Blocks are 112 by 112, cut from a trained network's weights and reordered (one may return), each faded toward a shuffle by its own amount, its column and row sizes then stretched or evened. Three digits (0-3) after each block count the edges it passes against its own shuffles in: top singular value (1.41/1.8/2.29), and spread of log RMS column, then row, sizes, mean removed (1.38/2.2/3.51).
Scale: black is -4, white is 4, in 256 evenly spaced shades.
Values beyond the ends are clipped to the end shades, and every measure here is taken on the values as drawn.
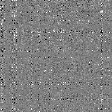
1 2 2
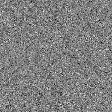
1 0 1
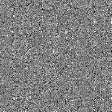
1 2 1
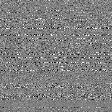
1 0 3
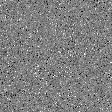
0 0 0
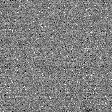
1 1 0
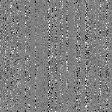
2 3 0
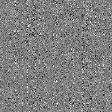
0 2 1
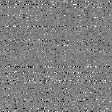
0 1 3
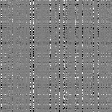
3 3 1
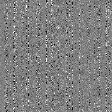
0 3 0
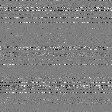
1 0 3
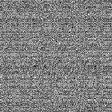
3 1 0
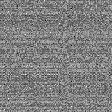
3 0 1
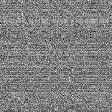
3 0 0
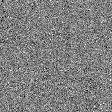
1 0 1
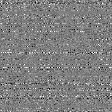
1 1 3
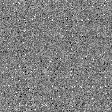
0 1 1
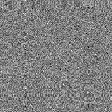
3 0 0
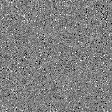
1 1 1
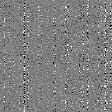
2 3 1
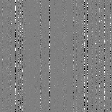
2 3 0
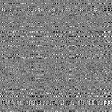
3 1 3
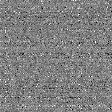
1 1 2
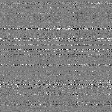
1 1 3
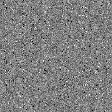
1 1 0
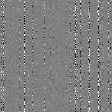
2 3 0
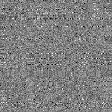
2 0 2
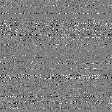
1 1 3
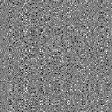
3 2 1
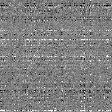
3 2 2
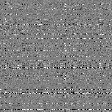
3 1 3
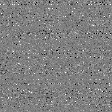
0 1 2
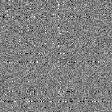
2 1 2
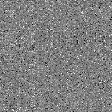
2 1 0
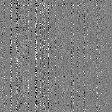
1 3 1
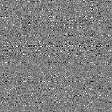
2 1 2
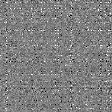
2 2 2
